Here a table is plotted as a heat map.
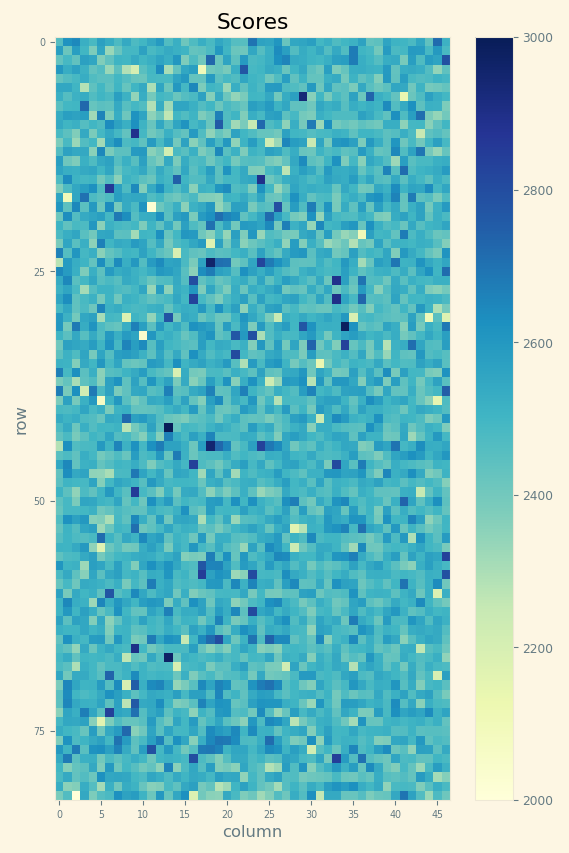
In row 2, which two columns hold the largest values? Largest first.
46, 18
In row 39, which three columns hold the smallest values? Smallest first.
5, 45, 26
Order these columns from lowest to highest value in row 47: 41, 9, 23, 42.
23, 41, 42, 9
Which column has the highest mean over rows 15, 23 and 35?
24
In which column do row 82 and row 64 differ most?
2
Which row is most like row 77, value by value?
57
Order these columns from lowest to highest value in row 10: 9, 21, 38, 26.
26, 38, 21, 9
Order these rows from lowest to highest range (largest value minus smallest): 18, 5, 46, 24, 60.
5, 46, 60, 24, 18
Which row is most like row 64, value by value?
40
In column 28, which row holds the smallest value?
53
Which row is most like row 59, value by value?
50
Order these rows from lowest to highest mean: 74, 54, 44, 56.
74, 54, 56, 44
